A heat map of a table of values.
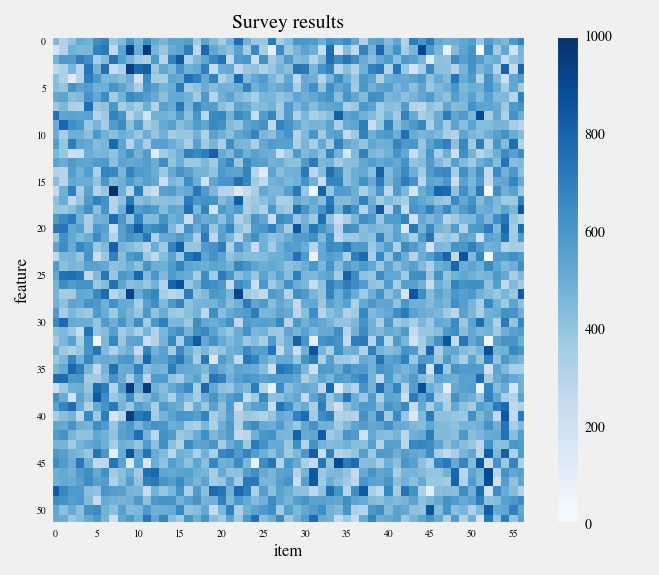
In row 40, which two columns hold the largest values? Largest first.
9, 54
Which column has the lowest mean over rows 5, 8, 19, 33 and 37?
29
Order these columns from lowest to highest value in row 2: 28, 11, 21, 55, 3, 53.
21, 11, 55, 53, 28, 3
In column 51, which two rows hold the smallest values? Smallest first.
1, 37
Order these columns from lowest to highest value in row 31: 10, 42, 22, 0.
10, 0, 22, 42
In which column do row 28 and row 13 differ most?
54
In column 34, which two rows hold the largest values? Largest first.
45, 8
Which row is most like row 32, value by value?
23
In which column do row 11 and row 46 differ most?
52
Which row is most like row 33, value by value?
50
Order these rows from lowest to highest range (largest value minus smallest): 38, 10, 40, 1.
10, 38, 40, 1
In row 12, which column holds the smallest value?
12
